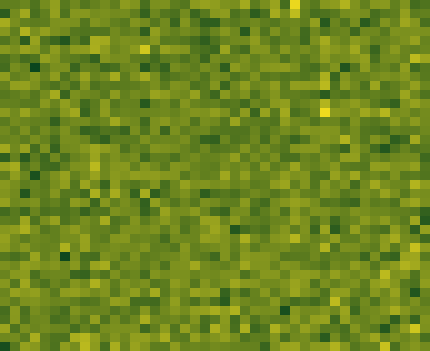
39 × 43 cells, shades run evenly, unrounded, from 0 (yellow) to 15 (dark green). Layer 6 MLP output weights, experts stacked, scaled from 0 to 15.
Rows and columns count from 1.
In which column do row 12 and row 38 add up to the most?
25
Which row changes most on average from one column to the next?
37
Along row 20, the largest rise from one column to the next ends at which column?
4
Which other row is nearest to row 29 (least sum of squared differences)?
11
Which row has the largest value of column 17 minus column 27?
8
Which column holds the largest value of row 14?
6
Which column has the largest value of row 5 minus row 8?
7
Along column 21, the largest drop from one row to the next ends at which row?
23
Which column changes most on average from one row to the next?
42
